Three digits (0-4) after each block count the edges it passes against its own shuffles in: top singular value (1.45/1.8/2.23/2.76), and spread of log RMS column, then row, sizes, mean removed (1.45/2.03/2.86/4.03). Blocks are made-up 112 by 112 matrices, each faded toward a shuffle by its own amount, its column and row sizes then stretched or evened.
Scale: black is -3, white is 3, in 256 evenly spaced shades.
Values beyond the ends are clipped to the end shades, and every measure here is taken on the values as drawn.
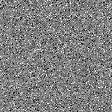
2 0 1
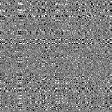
4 2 3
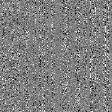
0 4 1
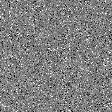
0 1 0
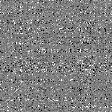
0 2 3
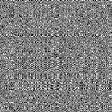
4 1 3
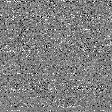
0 0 3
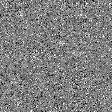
0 1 1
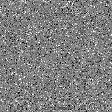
2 0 0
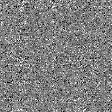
1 2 2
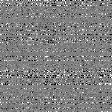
1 2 4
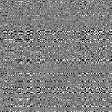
4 2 4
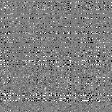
0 3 4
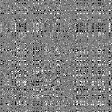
4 3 3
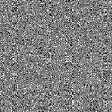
3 2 0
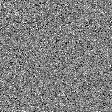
1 0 1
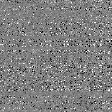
2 2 3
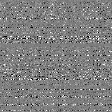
0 1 4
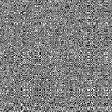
4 2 2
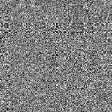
3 2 2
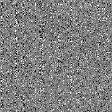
2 3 0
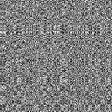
4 0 2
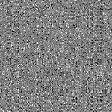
3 1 0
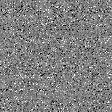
1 0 2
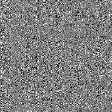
2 3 2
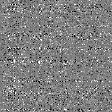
0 2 3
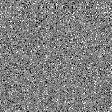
2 0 1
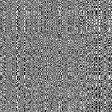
4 4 0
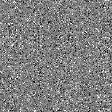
1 2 1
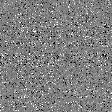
0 1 2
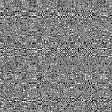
4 1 3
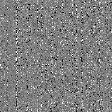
2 3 1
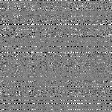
2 2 4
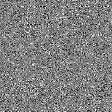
1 0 2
